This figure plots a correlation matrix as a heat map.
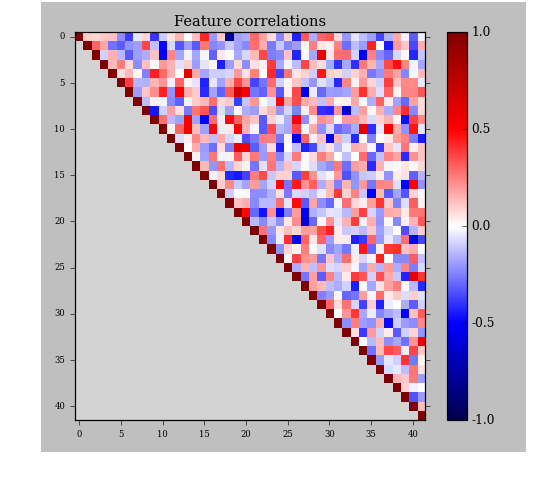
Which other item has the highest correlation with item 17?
31
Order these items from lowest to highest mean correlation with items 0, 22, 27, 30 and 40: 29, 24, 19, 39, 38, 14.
19, 39, 14, 38, 24, 29
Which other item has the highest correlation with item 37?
10
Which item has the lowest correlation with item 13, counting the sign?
39
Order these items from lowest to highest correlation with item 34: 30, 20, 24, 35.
35, 30, 24, 20
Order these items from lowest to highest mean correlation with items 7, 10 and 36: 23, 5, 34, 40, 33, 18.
5, 33, 23, 18, 34, 40
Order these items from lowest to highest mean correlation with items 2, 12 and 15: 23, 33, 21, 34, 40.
40, 34, 23, 33, 21
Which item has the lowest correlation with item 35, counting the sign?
17
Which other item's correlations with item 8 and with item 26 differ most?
9
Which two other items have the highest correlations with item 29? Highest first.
2, 4
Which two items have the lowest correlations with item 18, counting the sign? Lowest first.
0, 15
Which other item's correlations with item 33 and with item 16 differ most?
41
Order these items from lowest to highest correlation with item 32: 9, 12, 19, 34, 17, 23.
34, 23, 19, 12, 17, 9
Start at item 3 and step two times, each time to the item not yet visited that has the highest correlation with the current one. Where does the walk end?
23
